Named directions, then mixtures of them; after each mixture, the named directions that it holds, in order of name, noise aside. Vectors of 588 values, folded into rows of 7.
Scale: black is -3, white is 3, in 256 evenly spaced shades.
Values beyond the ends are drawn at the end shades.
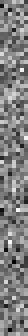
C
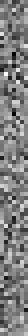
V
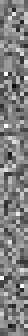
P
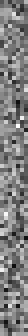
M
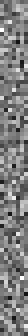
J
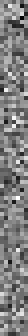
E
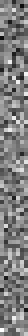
E, J, V.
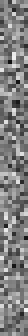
E, M, V.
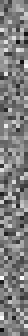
J, P.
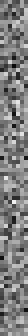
E, M, V.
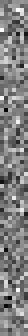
C, E, J.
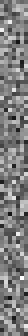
J.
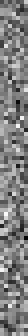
M.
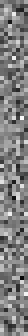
J, M.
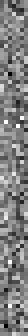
E, M.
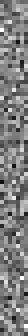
J.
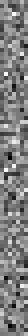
J, P.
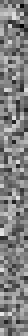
E, M.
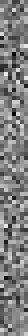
V.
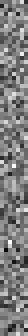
C, P.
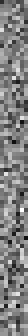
J, M, P.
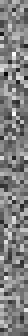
V.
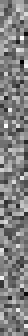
J, P.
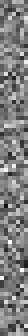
C, P.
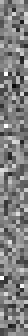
P.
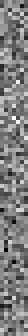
C, E, V.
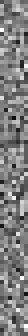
J.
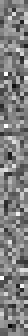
P.
